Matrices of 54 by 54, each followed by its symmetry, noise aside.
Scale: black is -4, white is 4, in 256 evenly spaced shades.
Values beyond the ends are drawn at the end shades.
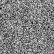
no symmetry.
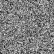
no symmetry.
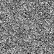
symmetric across the other diagonal.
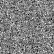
antisymmetric.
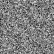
antisymmetric.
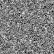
same after a half turn.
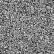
same after a half turn.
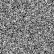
same after a half turn.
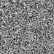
antisymmetric.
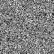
same after a half turn.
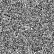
same after a half turn.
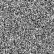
no symmetry.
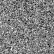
antisymmetric.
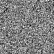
no symmetry.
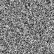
antisymmetric.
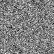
same after a half turn.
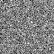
symmetric across the other diagonal.
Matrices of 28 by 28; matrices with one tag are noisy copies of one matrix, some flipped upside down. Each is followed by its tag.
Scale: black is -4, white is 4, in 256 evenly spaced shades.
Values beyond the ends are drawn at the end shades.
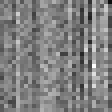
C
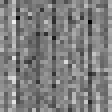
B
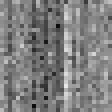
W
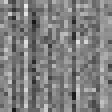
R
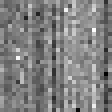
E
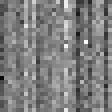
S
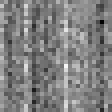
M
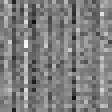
R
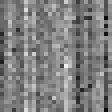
S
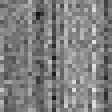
E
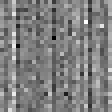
B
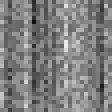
M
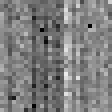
W
